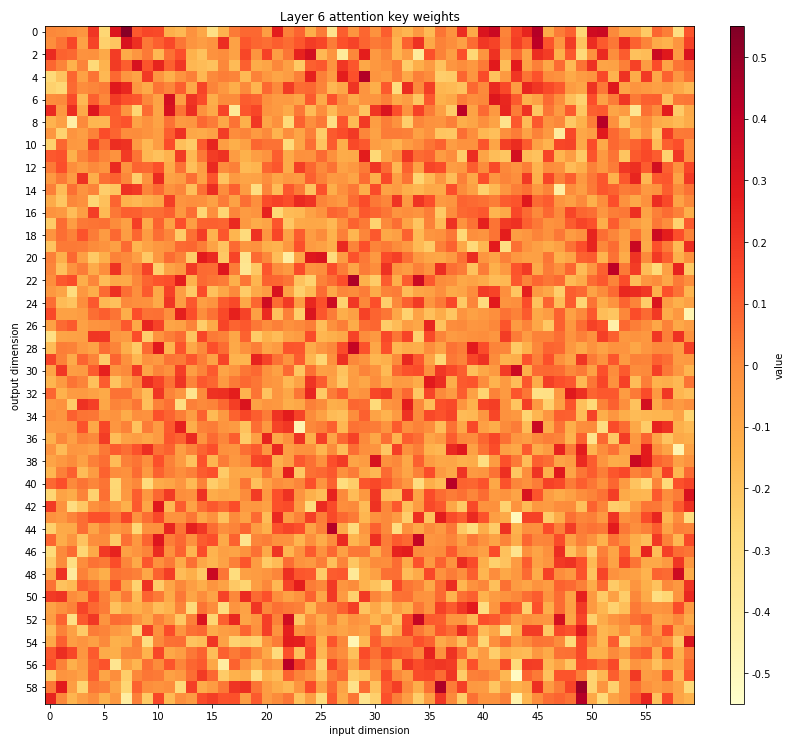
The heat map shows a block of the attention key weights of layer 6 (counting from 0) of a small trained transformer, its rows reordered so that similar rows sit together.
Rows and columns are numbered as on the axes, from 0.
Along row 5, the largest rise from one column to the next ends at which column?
33
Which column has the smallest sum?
2
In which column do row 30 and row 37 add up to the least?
58
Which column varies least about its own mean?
3
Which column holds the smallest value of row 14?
47
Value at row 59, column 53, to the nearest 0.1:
0
